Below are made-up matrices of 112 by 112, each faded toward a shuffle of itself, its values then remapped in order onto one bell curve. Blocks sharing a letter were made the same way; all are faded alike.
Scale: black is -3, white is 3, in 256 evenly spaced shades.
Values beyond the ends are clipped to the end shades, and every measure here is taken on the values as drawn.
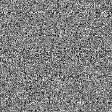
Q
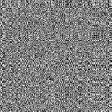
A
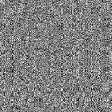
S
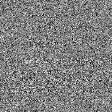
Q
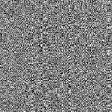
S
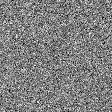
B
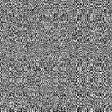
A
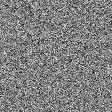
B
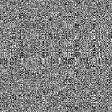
S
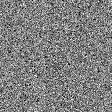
B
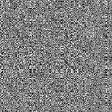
S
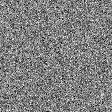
B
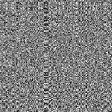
A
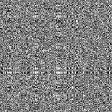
S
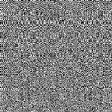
A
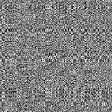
A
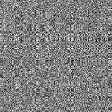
A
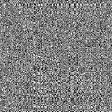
S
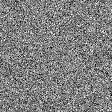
B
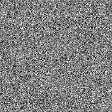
Q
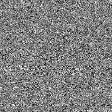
Q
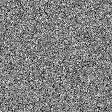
B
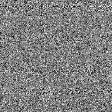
Q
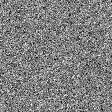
B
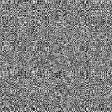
A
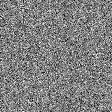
B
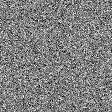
B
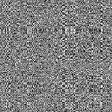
A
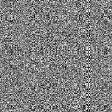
S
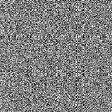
S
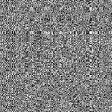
S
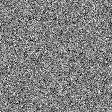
B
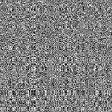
A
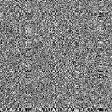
S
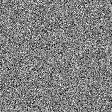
B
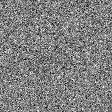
B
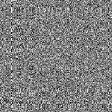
S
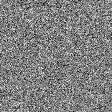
B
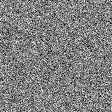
B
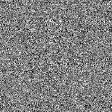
Q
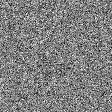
B
